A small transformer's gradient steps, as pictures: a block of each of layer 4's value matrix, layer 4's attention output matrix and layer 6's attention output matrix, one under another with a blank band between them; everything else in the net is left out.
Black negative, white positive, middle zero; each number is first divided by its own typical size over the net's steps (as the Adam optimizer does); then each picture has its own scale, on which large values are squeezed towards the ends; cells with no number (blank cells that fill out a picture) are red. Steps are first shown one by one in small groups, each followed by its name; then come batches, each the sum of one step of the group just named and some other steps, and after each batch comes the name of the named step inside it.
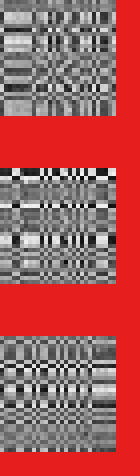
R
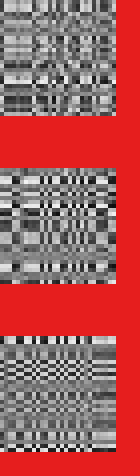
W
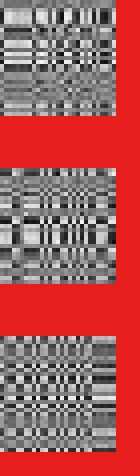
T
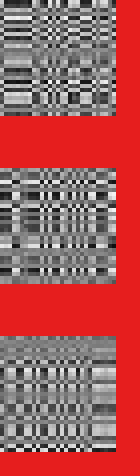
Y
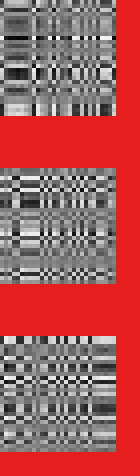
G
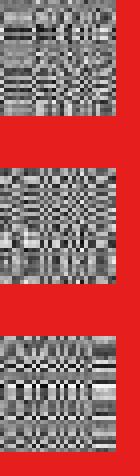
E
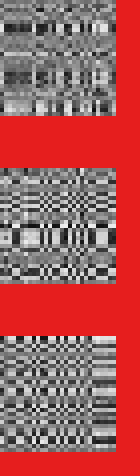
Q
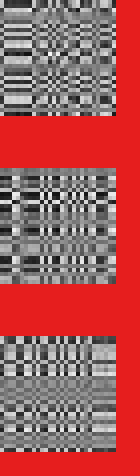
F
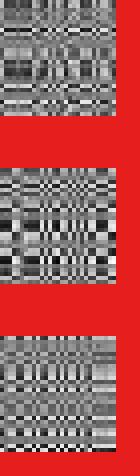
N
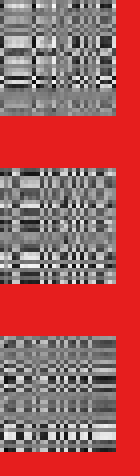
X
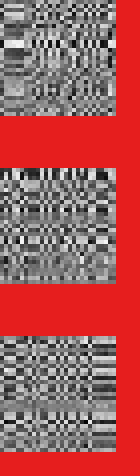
F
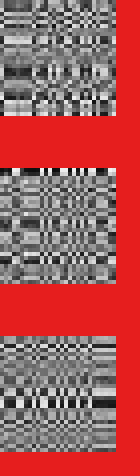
N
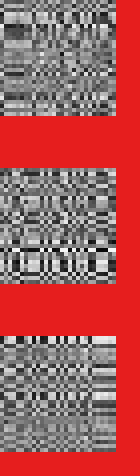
T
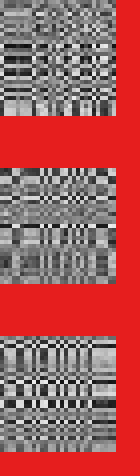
Q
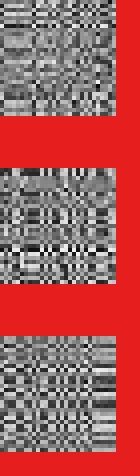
X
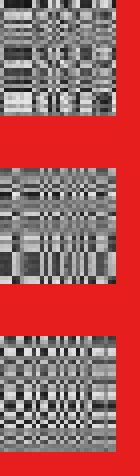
F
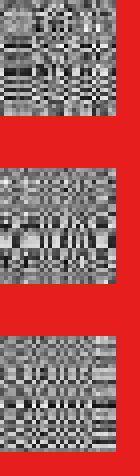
Q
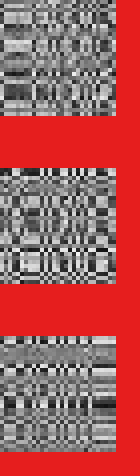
R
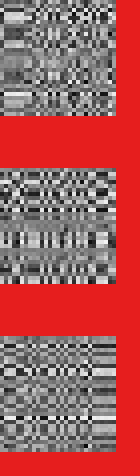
Y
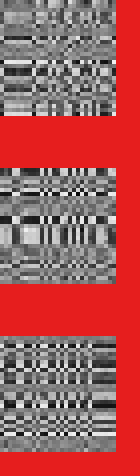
T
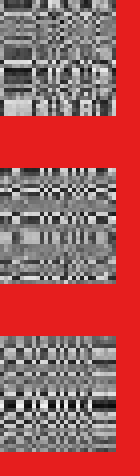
G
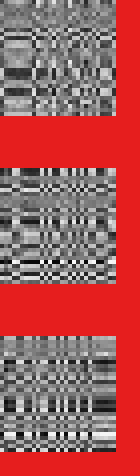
N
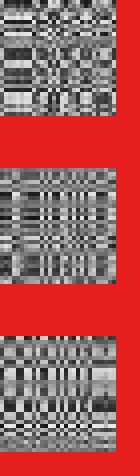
Y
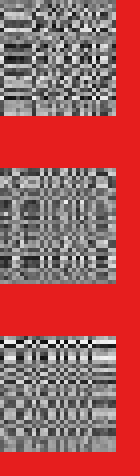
G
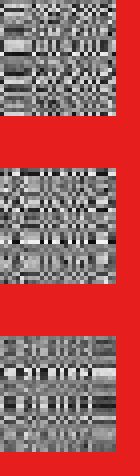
R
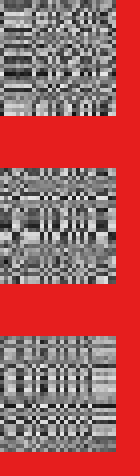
N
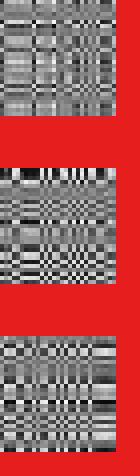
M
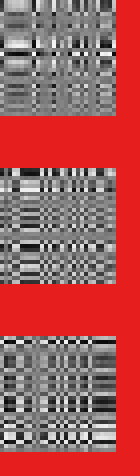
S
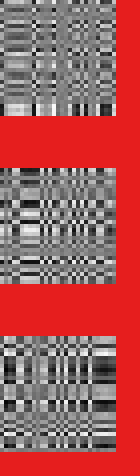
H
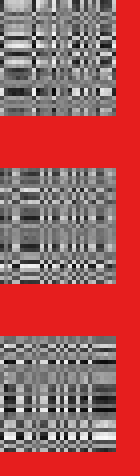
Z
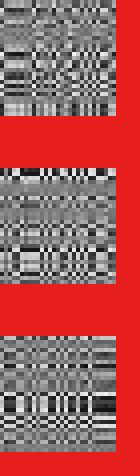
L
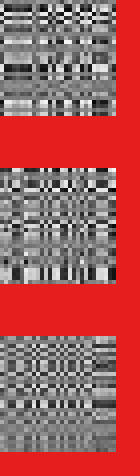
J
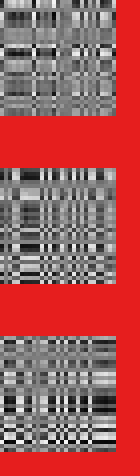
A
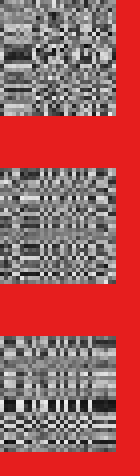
A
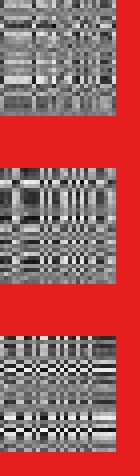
M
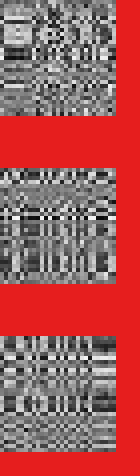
A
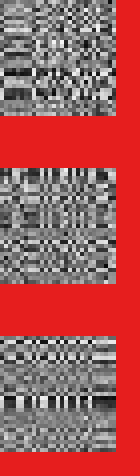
Z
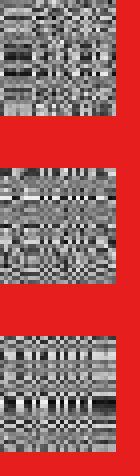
A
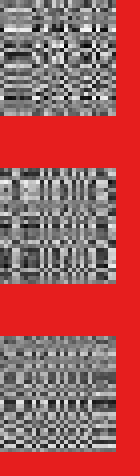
S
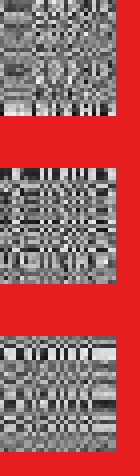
M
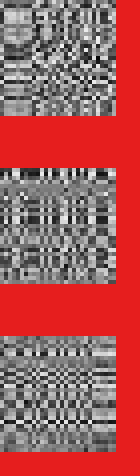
M
